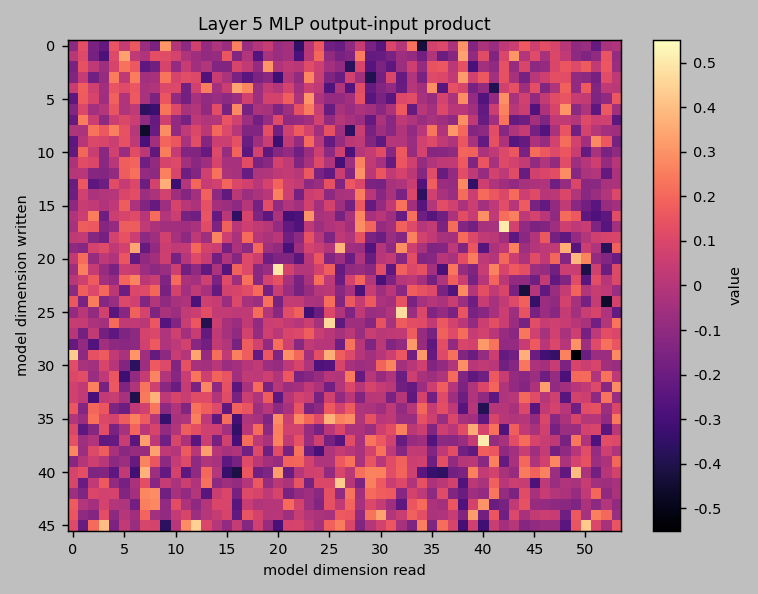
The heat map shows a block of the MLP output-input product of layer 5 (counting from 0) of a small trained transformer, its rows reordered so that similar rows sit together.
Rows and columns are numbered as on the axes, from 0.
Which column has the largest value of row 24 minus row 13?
2
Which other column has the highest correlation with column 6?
48
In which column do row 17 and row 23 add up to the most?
42
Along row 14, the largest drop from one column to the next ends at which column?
34
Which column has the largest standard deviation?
38
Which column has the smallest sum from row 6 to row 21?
7
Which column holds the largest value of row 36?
39
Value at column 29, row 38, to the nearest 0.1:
0.1
